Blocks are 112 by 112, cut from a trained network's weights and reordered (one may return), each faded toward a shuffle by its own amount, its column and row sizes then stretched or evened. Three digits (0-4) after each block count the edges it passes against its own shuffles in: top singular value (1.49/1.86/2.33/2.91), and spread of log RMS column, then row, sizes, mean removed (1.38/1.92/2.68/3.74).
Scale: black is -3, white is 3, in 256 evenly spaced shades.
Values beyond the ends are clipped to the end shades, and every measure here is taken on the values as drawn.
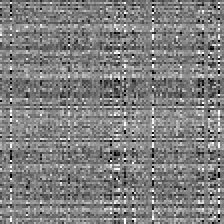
4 4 0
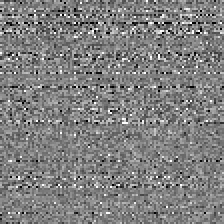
0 1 4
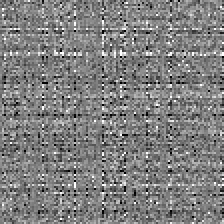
3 4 2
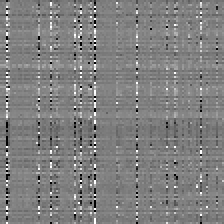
4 4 0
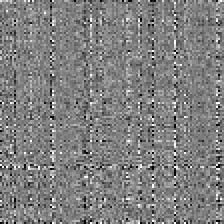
3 4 3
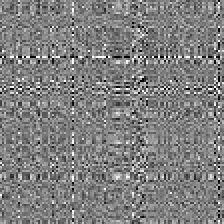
4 3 3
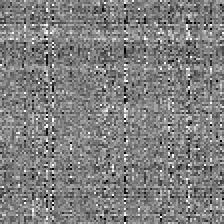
2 4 0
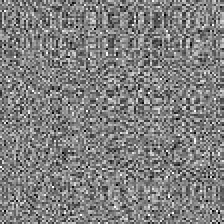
4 0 1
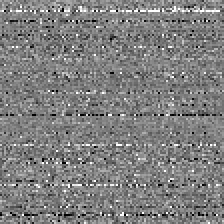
2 1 4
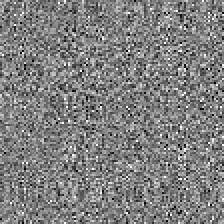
3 2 1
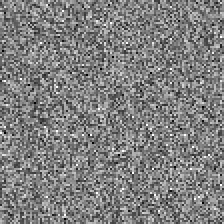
1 1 0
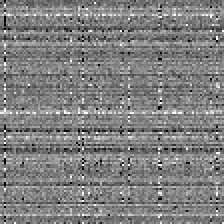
4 3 3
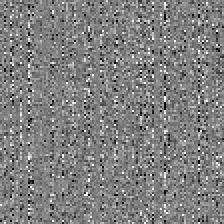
1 4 1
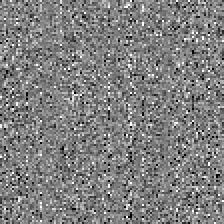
0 3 0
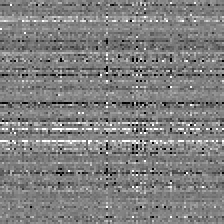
4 2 4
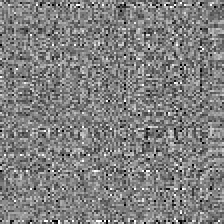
3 2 3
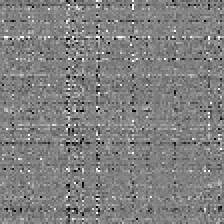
2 3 3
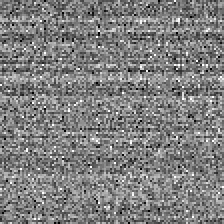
2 2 0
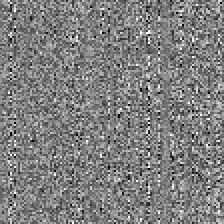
0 4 1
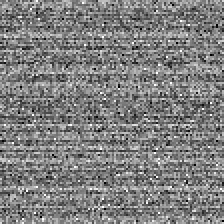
3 1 0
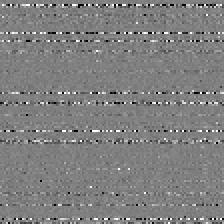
2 0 4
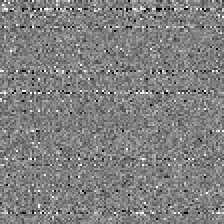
2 1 3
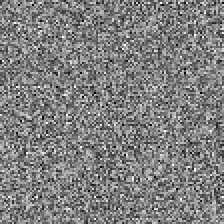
1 0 2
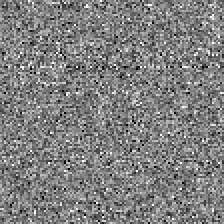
1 0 2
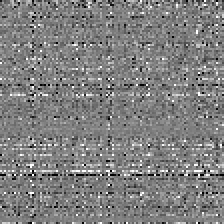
2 3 4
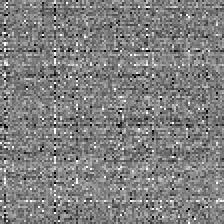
2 3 2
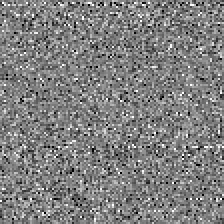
0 0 3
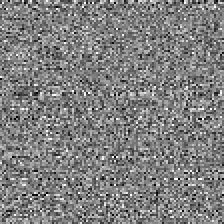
3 0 3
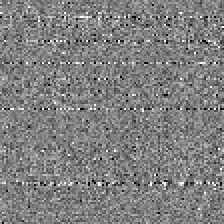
2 1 3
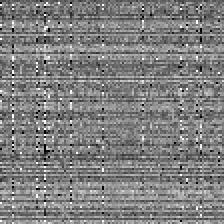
4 3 0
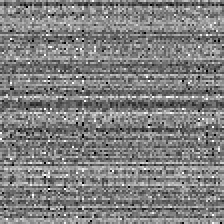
4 1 2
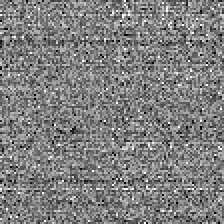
1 2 1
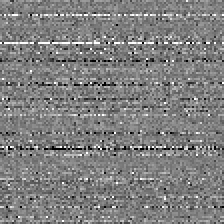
3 1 4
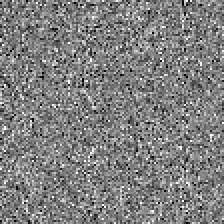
0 2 0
